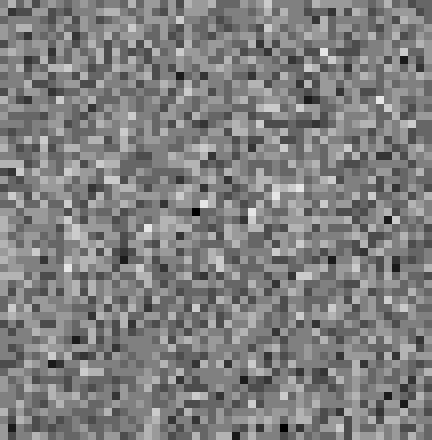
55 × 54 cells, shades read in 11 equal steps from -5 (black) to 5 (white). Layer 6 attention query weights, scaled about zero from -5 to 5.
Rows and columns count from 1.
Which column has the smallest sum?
48
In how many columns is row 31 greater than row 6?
22
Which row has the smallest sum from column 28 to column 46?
7
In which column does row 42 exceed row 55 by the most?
30
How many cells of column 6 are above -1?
37
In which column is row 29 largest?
19
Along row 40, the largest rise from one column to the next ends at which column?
13
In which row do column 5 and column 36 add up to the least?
54
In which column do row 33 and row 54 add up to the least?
36
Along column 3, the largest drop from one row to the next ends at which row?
23
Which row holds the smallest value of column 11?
45
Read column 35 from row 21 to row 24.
0 0 1 3
